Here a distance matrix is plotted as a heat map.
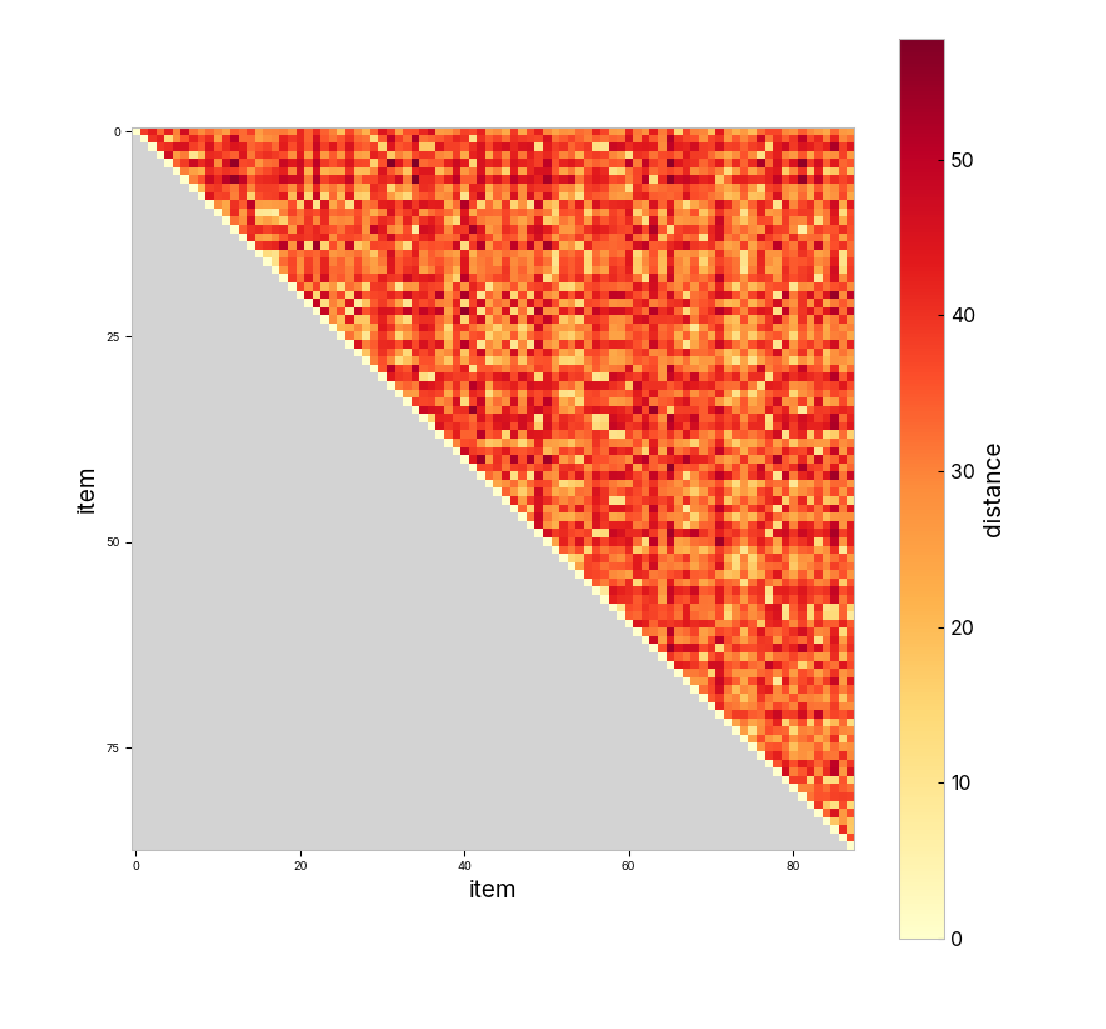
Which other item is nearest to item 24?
68
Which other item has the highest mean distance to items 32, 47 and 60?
4
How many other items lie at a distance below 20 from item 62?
5
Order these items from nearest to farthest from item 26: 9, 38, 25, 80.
9, 38, 80, 25
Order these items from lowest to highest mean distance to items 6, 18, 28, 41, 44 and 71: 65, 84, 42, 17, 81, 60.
84, 17, 60, 42, 81, 65
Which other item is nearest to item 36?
30
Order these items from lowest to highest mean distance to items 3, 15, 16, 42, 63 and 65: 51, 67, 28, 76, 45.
51, 28, 67, 76, 45
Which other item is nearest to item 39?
83
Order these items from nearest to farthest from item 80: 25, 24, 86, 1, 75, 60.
25, 75, 24, 60, 86, 1
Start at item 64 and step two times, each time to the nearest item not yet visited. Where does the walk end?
13
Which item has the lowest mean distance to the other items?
28
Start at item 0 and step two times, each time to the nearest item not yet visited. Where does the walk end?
70
